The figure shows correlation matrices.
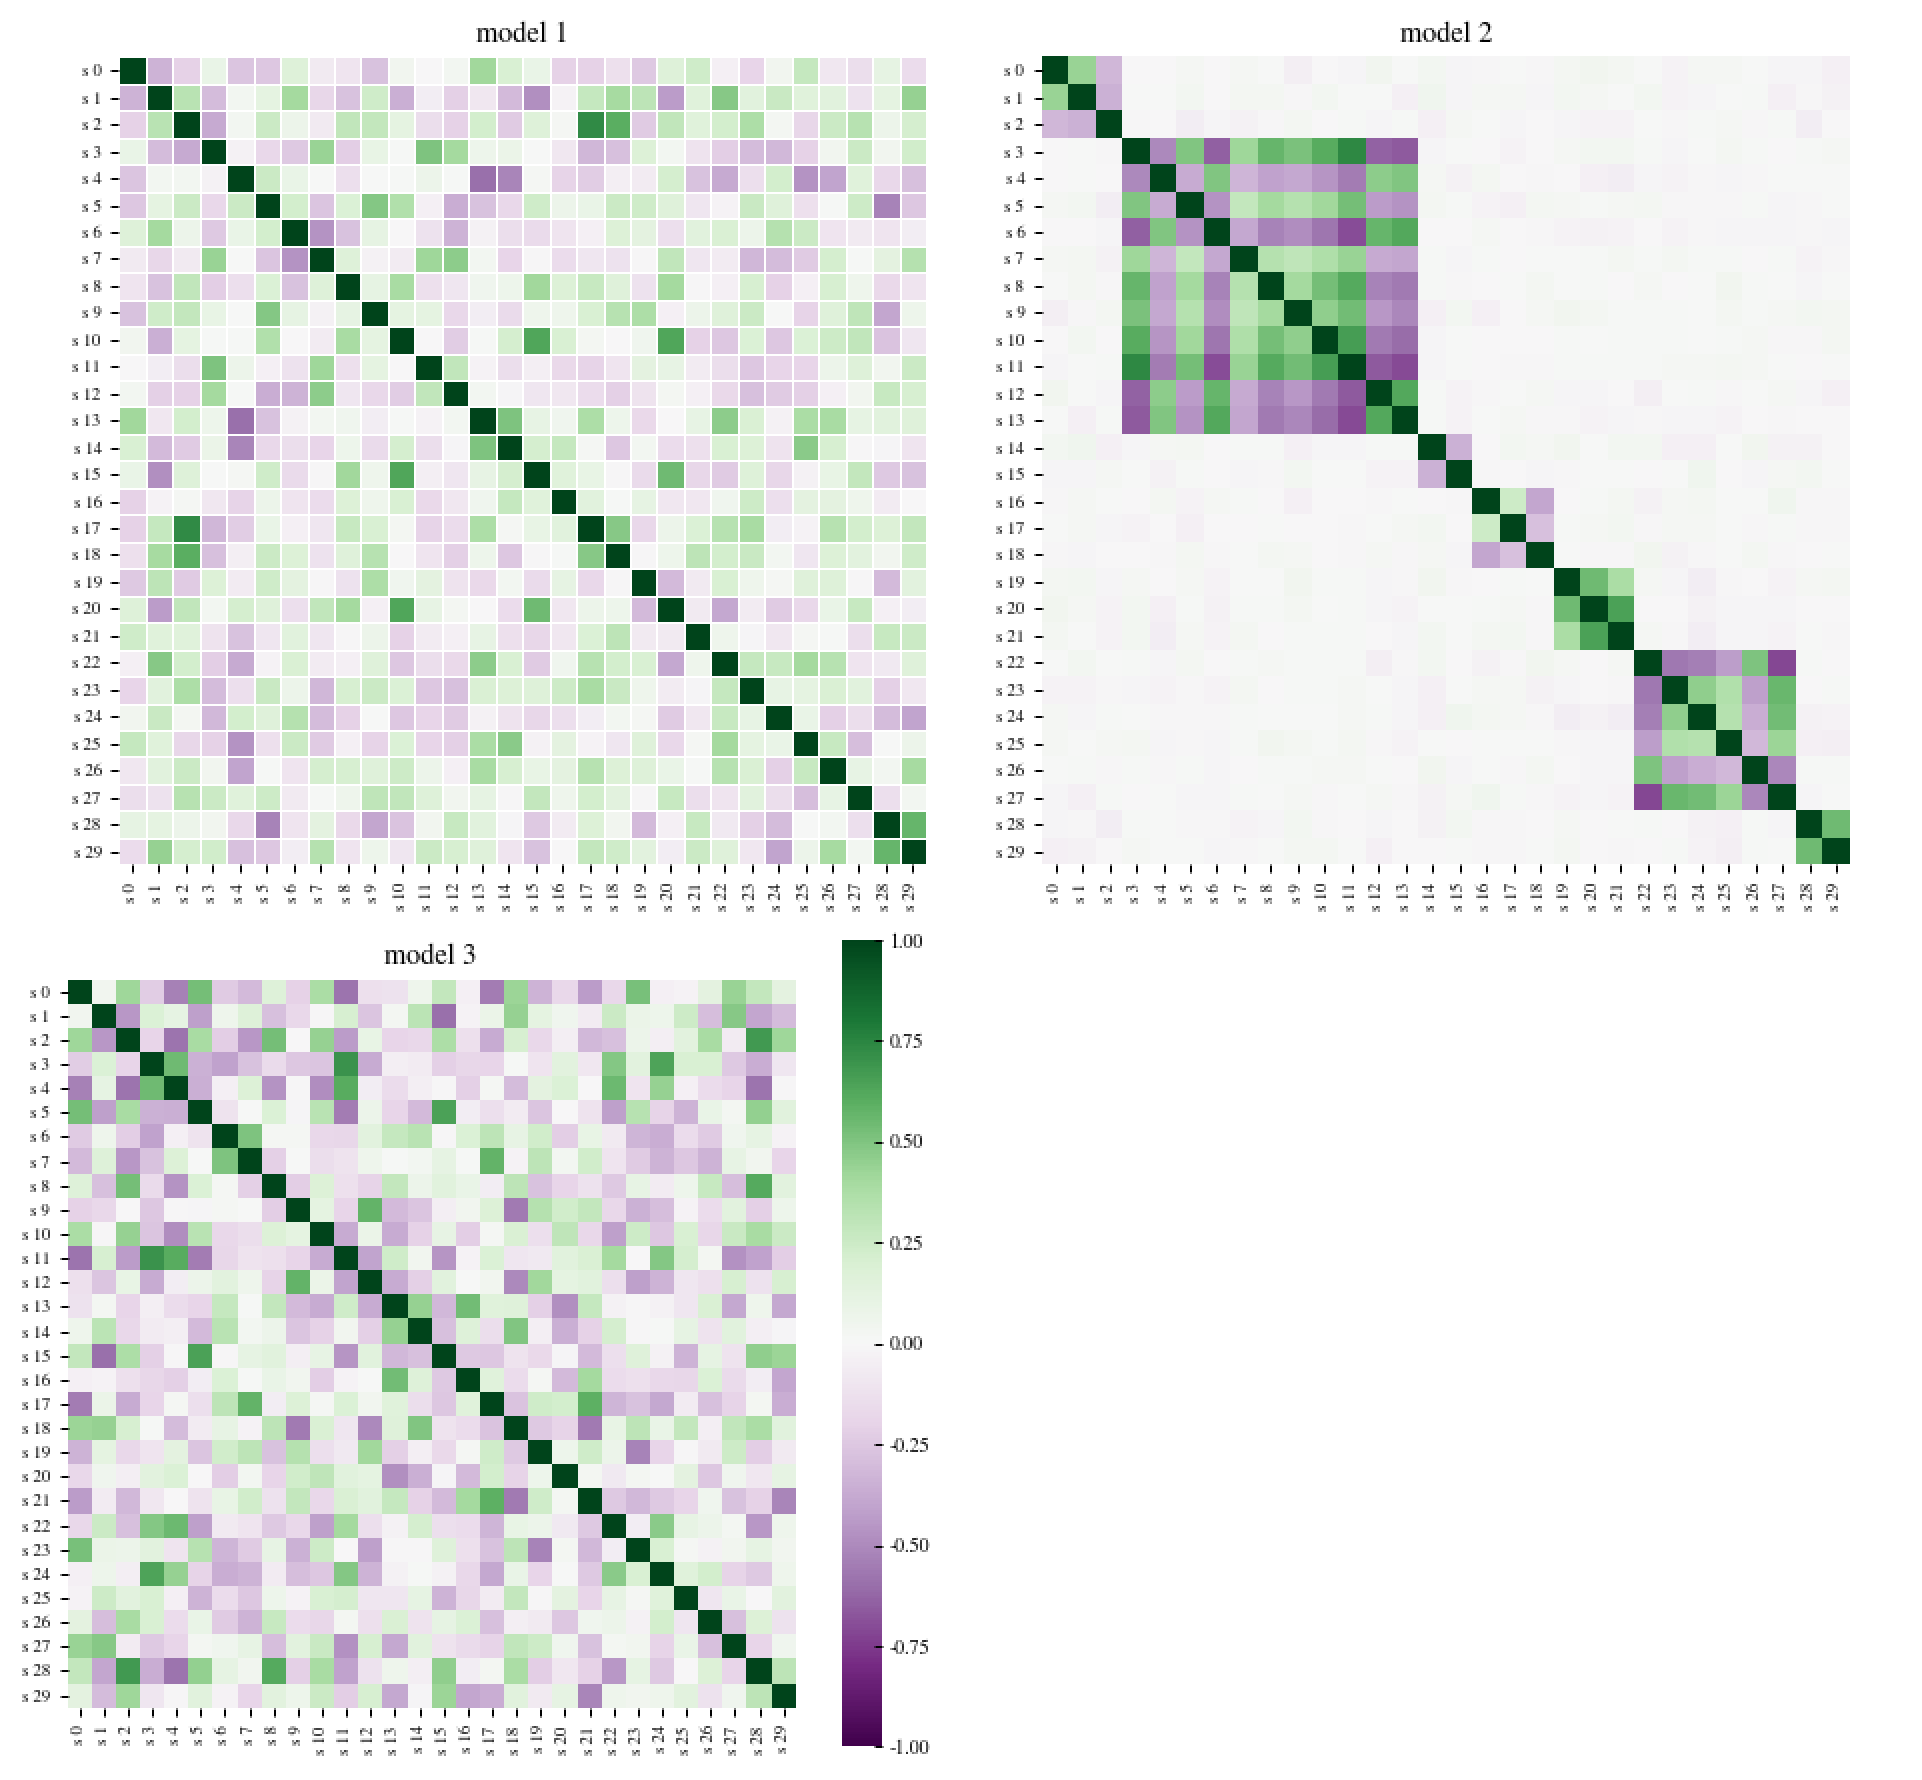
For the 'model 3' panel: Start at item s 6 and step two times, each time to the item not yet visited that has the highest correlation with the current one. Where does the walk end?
s 17
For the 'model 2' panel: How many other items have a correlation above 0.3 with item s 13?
3
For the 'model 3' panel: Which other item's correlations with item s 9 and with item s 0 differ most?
s 18
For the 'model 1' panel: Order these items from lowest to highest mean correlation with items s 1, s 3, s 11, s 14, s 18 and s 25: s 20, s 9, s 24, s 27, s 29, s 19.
s 20, s 24, s 27, s 9, s 19, s 29
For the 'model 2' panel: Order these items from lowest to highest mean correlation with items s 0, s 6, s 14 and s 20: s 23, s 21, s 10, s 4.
s 10, s 23, s 4, s 21
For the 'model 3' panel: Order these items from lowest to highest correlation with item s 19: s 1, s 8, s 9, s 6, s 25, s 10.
s 8, s 10, s 25, s 1, s 6, s 9
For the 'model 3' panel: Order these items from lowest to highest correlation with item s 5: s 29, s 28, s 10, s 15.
s 29, s 10, s 28, s 15
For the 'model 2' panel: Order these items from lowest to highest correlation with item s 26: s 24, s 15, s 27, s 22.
s 27, s 24, s 15, s 22
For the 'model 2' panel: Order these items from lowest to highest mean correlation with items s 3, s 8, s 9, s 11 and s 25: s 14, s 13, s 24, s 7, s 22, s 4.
s 13, s 4, s 22, s 14, s 24, s 7
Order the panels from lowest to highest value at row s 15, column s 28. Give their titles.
model 1, model 2, model 3
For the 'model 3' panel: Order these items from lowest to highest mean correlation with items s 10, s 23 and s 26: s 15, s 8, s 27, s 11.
s 11, s 27, s 15, s 8
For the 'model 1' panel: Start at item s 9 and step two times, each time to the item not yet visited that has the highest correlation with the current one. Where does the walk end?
s 10
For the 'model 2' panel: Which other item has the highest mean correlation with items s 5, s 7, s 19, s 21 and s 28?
s 20
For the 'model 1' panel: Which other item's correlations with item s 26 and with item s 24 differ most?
s 29
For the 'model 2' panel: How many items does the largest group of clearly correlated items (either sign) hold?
11
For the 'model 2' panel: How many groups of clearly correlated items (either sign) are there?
7
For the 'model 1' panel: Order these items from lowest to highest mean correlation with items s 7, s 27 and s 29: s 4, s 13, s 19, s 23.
s 23, s 4, s 19, s 13
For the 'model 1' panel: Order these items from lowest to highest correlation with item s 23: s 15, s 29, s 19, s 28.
s 28, s 29, s 19, s 15
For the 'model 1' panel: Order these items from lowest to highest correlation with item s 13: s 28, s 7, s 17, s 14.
s 7, s 28, s 17, s 14
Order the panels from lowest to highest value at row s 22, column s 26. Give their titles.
model 3, model 1, model 2
